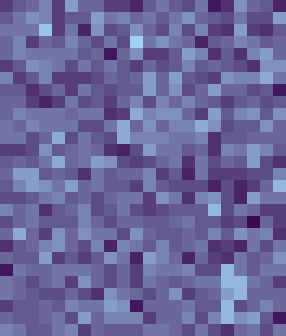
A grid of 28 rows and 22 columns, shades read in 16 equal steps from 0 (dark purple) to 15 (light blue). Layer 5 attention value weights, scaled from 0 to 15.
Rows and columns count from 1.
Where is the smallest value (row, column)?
19, 20
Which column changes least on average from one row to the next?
14
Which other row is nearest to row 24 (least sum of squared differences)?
27
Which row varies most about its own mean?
3
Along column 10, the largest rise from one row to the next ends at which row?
11
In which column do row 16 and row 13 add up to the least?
17
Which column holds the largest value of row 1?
6
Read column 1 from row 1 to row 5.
4 6 8 7 7
